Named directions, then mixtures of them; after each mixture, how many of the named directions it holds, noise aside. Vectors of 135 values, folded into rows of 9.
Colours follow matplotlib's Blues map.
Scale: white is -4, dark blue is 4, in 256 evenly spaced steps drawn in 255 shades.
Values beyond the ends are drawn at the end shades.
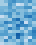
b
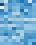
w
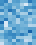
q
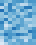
three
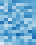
three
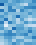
two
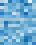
two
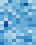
one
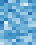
one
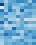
two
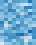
two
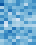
three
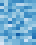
three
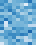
one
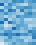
three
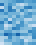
three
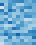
three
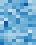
one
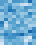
two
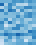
three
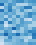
three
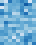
two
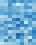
one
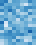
one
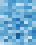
one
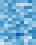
two
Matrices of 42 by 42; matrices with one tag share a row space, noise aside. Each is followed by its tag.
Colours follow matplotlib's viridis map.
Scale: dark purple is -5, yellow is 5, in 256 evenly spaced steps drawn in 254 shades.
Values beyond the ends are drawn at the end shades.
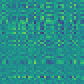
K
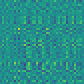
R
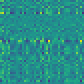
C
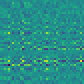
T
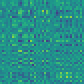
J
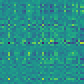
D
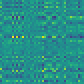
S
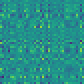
C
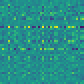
D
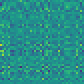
C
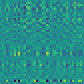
R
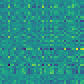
D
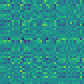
T
